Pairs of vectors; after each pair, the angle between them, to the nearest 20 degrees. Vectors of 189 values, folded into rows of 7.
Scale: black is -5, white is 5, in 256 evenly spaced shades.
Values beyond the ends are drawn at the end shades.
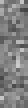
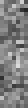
20 degrees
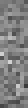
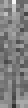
100 degrees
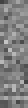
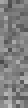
140 degrees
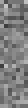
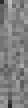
100 degrees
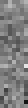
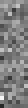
80 degrees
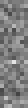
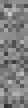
140 degrees
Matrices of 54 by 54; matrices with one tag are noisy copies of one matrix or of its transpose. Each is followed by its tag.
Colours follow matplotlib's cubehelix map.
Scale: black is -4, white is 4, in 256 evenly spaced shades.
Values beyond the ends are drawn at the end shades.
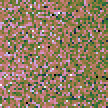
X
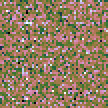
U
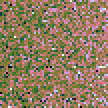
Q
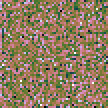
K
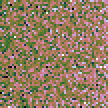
Q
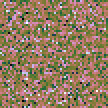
U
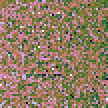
X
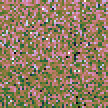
X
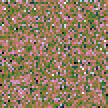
K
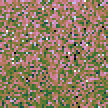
X
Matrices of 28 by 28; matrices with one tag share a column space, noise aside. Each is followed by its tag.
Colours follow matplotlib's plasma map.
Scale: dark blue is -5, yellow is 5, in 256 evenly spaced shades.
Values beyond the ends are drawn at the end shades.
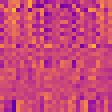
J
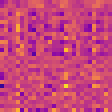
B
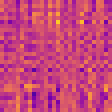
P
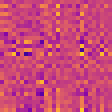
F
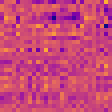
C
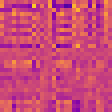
J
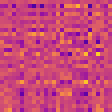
F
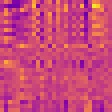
J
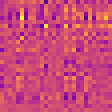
C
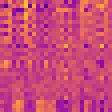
J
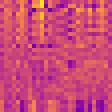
J
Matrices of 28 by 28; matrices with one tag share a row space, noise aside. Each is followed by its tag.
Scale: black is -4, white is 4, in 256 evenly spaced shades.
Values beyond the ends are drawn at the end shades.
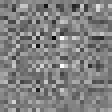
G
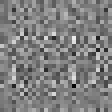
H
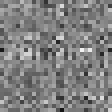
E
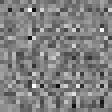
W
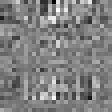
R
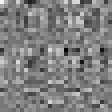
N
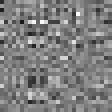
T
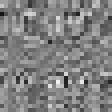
N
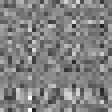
W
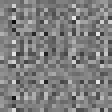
H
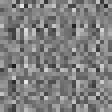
H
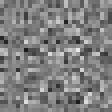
N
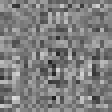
R
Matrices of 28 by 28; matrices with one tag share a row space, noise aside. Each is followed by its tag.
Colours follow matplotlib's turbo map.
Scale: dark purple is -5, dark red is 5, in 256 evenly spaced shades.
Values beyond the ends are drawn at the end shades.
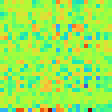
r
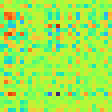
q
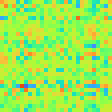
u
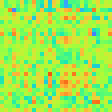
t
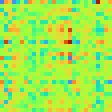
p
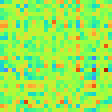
u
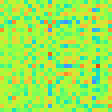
t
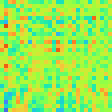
q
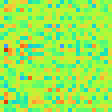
q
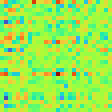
q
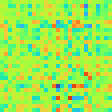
r
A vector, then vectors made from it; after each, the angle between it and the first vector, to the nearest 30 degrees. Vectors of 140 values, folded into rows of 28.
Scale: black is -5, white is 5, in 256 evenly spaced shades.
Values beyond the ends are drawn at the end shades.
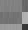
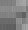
120 degrees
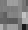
30 degrees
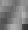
60 degrees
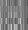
90 degrees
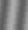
90 degrees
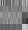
150 degrees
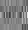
60 degrees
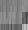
150 degrees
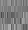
60 degrees
